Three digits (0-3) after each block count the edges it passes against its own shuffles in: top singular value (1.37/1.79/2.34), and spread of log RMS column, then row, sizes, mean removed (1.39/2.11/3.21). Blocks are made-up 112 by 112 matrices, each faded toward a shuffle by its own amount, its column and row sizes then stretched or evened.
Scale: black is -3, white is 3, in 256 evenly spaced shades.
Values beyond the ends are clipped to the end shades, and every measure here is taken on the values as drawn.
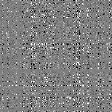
2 3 3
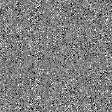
0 2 1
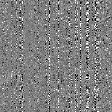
3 3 1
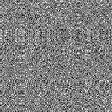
3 0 1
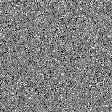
1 0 1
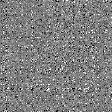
1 2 2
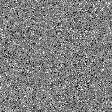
1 1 0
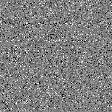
1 0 2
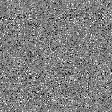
2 0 1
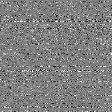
2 0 3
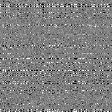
3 1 3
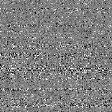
2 1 3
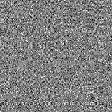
3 0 1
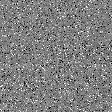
1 0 1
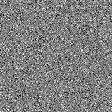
2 0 0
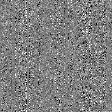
1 3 0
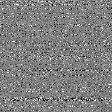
0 0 3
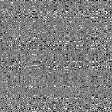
3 2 3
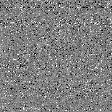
1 1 2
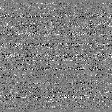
0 0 3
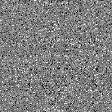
2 1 1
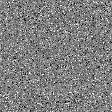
0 0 1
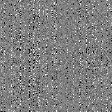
0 3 1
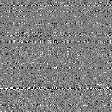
3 1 3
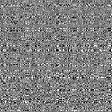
3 1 3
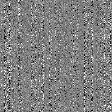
2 3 0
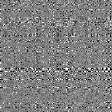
3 2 3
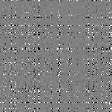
3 3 3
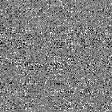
2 1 2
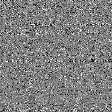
2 0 2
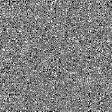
1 2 1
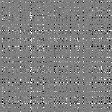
3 3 3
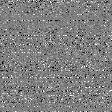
0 0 3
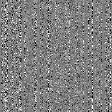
1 3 0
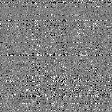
2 2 3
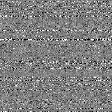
2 0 3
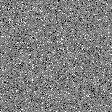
0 0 0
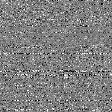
2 0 3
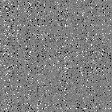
0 2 2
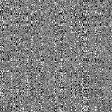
3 3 1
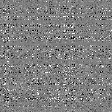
0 2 3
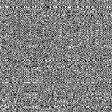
3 0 3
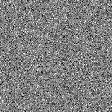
2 0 0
